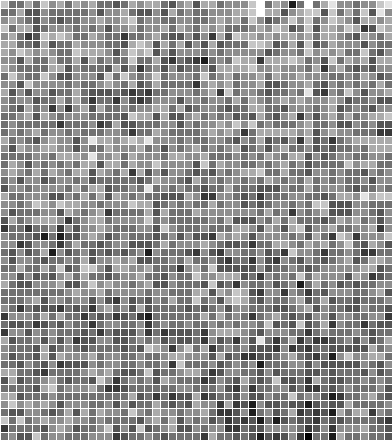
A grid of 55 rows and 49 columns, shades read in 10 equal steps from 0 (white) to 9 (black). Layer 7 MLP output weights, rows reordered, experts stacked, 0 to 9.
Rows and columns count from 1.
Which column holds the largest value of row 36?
38
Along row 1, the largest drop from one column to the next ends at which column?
39
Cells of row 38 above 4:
29
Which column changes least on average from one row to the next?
11
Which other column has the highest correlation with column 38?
30
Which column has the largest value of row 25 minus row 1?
33
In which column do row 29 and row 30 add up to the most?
8
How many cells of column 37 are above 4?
22
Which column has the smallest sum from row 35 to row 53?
25
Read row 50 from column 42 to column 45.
8 7 5 5
